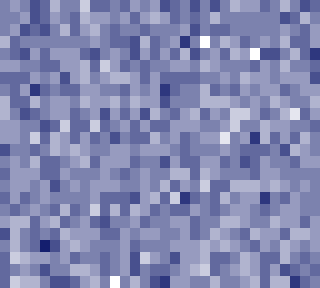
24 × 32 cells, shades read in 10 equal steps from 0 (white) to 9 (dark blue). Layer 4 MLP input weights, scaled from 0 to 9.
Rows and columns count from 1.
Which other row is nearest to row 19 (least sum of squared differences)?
1
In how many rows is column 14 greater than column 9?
15
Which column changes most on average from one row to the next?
29
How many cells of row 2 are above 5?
8
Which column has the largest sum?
5
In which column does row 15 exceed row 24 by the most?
12
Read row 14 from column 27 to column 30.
4 5 5 6
